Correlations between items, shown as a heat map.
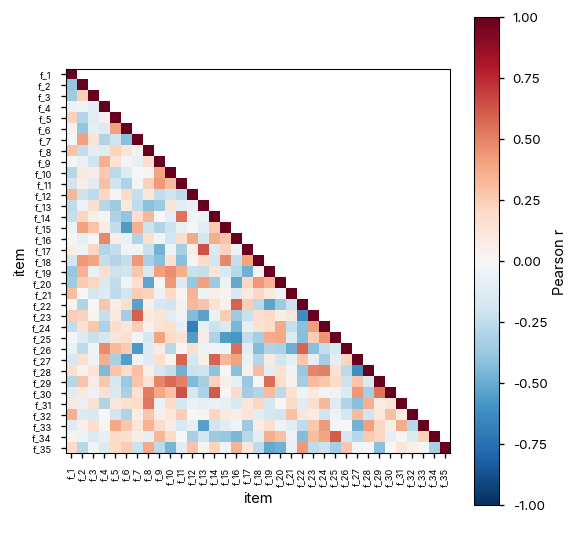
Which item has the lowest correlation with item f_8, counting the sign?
f_20
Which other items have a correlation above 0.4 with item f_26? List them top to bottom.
f_4, f_16, f_22
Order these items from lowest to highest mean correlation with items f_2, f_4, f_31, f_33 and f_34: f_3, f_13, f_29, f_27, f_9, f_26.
f_13, f_27, f_26, f_3, f_9, f_29
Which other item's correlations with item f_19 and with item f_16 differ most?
f_22
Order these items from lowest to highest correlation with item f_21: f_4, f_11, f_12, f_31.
f_4, f_11, f_31, f_12
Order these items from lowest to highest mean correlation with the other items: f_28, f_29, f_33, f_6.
f_6, f_28, f_33, f_29
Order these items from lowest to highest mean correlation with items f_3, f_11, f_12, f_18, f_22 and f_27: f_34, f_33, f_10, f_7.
f_34, f_33, f_7, f_10
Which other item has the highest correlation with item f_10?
f_29
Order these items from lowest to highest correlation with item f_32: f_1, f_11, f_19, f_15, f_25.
f_19, f_25, f_15, f_11, f_1
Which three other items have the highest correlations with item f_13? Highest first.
f_17, f_20, f_22
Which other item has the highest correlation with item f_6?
f_5
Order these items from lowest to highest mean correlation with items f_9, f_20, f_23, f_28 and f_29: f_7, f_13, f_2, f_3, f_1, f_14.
f_13, f_14, f_1, f_3, f_2, f_7
